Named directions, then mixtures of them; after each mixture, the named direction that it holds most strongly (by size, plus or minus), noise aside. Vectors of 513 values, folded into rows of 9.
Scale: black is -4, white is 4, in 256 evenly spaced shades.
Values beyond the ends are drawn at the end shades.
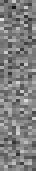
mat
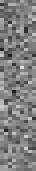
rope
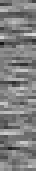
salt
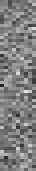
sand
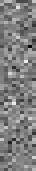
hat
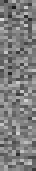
mat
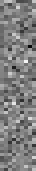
hat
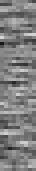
salt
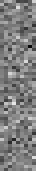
hat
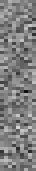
sand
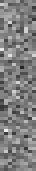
rope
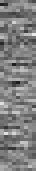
salt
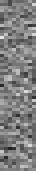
sand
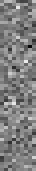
hat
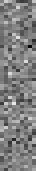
hat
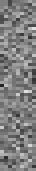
sand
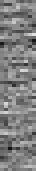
salt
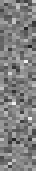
hat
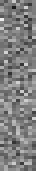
mat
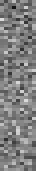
mat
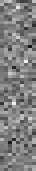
hat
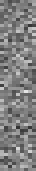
sand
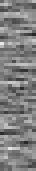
salt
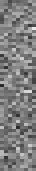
sand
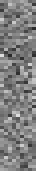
sand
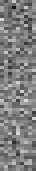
mat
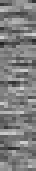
salt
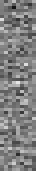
mat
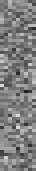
sand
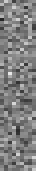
mat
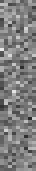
rope
